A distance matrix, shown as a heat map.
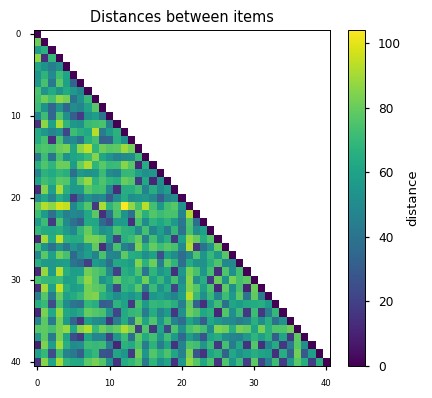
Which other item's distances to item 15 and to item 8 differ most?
21
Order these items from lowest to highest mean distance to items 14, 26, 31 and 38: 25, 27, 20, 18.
25, 20, 18, 27
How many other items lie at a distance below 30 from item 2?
4
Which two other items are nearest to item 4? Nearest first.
12, 9
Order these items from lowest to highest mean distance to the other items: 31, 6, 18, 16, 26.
6, 31, 26, 18, 16
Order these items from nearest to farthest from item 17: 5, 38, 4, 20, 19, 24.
20, 5, 38, 19, 24, 4
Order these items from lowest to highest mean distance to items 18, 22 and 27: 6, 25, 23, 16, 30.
16, 23, 6, 30, 25
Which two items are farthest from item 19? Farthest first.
3, 1
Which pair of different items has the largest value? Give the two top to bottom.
12, 21
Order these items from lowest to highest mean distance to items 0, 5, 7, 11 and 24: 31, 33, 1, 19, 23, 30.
19, 31, 23, 33, 30, 1
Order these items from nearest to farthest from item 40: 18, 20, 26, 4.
20, 18, 4, 26
